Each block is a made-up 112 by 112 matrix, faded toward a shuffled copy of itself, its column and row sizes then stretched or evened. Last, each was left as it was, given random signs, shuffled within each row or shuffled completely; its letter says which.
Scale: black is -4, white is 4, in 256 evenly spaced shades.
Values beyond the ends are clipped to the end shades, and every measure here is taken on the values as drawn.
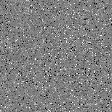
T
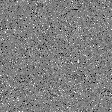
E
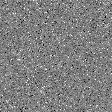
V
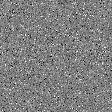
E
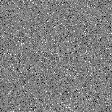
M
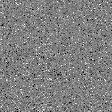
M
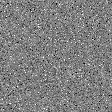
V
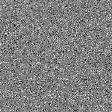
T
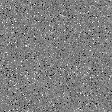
T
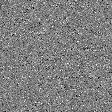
E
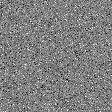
V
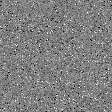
E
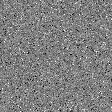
V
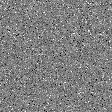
V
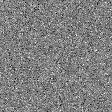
V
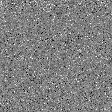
E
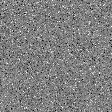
V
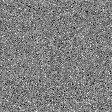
V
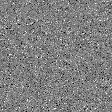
E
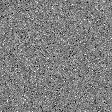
V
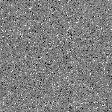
T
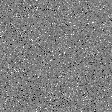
E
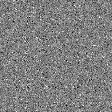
M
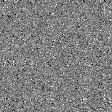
M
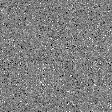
M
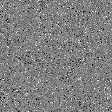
M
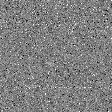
E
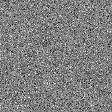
T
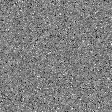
V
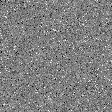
V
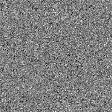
T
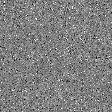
T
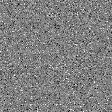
M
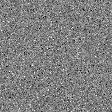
E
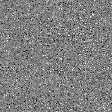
M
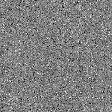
M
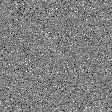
E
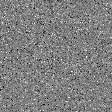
E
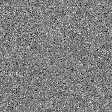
E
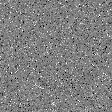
V
